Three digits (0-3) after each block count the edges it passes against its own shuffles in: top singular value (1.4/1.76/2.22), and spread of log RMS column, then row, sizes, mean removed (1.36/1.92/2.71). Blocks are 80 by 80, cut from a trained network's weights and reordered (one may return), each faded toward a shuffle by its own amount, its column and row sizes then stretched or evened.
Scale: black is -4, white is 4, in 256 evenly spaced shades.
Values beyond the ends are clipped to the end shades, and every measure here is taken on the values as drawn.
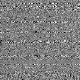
1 1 3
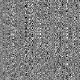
2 3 1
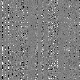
2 3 1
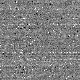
1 1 1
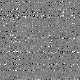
1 1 3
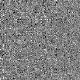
1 2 1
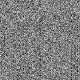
1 2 0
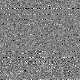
1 0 3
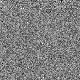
1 0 1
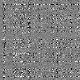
1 3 3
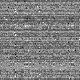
3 1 0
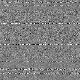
1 0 3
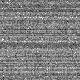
3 0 1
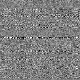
2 0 3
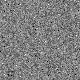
0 0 0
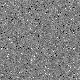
1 0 0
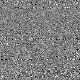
0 1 3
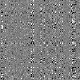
3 3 2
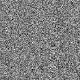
1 2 0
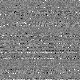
1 0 3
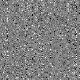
2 2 0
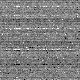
3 1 2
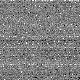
2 1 2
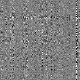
1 3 2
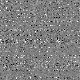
0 1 3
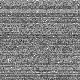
3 0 0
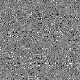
2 0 2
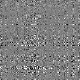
1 3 3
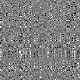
3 2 2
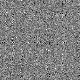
0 2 1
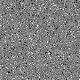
0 0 1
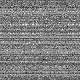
3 0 1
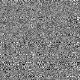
0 1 3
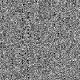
2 2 0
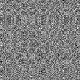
3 1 0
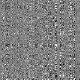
2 3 2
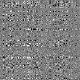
2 3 3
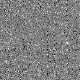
1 2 0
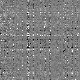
2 3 1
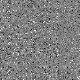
1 2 1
